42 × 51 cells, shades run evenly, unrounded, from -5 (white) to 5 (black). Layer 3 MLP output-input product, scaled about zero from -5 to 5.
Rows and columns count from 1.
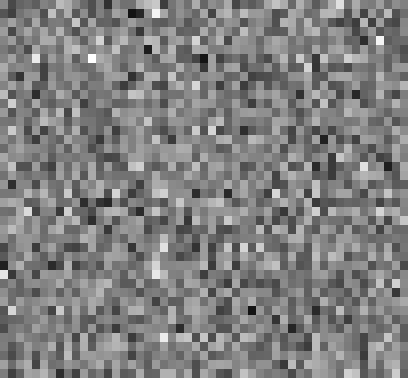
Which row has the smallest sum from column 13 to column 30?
5
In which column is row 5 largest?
46
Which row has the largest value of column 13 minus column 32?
16
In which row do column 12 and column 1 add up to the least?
7
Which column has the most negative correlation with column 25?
21
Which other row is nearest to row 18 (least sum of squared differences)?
27
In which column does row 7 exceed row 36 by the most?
26
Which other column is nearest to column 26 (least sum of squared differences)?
31
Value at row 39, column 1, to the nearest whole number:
0
